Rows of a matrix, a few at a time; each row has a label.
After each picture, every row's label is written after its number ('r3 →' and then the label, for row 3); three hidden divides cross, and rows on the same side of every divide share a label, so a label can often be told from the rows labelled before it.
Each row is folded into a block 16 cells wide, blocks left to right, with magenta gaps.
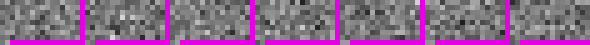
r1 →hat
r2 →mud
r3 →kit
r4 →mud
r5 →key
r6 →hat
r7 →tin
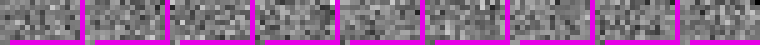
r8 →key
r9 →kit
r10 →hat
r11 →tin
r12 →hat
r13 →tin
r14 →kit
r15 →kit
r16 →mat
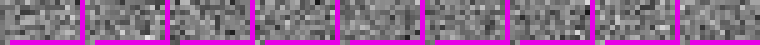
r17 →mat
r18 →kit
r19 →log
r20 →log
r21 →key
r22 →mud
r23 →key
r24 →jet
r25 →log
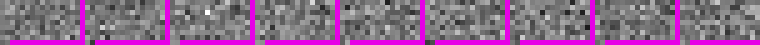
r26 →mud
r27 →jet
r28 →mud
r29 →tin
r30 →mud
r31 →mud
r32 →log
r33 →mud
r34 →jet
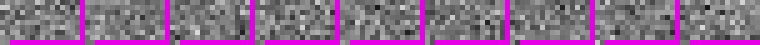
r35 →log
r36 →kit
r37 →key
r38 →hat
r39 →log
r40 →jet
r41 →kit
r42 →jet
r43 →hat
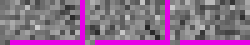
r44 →tin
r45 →kit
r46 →log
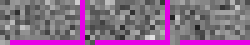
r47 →key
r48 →kit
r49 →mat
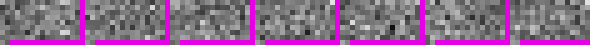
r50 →hat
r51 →kit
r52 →log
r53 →key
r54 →key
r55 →mud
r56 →key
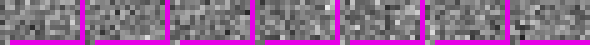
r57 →hat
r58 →kit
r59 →mud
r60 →key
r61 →jet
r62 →key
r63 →tin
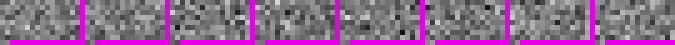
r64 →key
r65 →key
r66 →mud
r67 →log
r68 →kit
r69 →hat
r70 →tin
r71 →mud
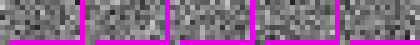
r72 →mat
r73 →mat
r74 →mud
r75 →mud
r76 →jet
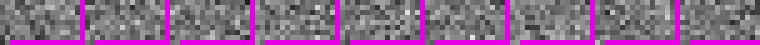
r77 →hat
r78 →jet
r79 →kit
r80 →log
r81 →jet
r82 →kit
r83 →kit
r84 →mat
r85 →mud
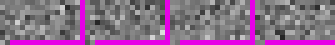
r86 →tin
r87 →kit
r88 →log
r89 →mat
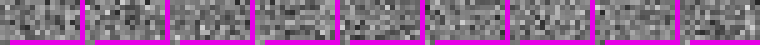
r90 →kit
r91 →log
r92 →kit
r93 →jet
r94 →mud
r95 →jet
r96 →hat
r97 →log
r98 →mat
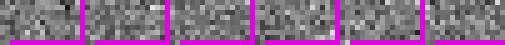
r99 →tin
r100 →mat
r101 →tin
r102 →mud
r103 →key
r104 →log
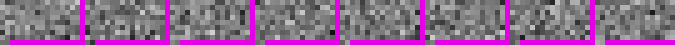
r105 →key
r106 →jet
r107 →log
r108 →jet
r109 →hat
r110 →kit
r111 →hat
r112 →tin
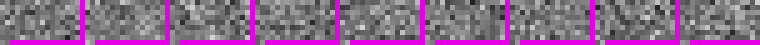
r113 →jet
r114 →jet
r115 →log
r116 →kit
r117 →hat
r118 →tin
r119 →hat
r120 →hat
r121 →key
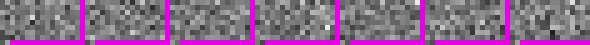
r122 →hat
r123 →mud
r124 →jet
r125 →mat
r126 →tin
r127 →jet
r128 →hat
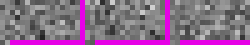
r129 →hat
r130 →mat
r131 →mud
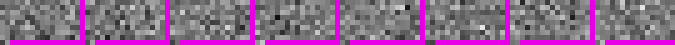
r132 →hat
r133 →hat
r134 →tin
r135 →hat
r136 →tin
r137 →mud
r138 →mud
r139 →hat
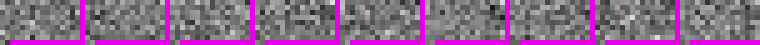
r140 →log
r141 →key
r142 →mat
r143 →tin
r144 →kit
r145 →tin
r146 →mud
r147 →kit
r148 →tin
